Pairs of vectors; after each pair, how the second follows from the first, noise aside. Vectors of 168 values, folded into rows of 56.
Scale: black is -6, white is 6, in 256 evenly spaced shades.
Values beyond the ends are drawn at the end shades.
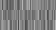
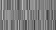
sign-scrambled.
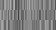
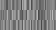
wrapped around.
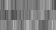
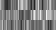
wrapped around, negated, scaled up.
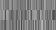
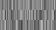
sign-scrambled.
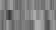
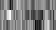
negated, scaled up.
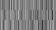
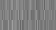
wrapped around, negated, shrunk.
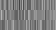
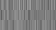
negated, shrunk.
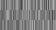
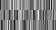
wrapped around, negated, scaled up.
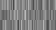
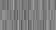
negated, shrunk.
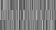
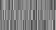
reversed.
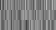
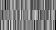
wrapped around, negated, scaled up.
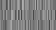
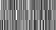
wrapped around, negated, scaled up.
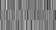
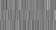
negated, shrunk.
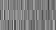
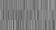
negated, shrunk.
